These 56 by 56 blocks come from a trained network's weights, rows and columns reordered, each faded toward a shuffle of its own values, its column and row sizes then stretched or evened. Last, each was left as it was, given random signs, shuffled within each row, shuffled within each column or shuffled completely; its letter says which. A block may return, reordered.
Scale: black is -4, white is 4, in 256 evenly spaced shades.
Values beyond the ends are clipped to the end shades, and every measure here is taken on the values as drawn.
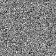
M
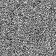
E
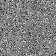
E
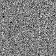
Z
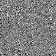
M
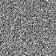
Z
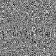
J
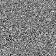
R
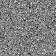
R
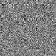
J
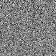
R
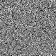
R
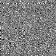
M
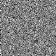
Z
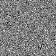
M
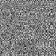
J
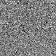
R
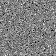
E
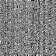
J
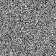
Z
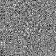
J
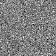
Z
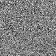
R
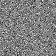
E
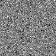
M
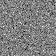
E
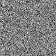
Z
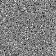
R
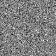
R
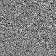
R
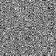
J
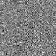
J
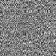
J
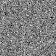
R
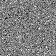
E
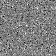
E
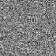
J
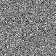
R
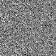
Z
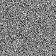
R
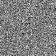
Z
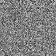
M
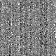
J
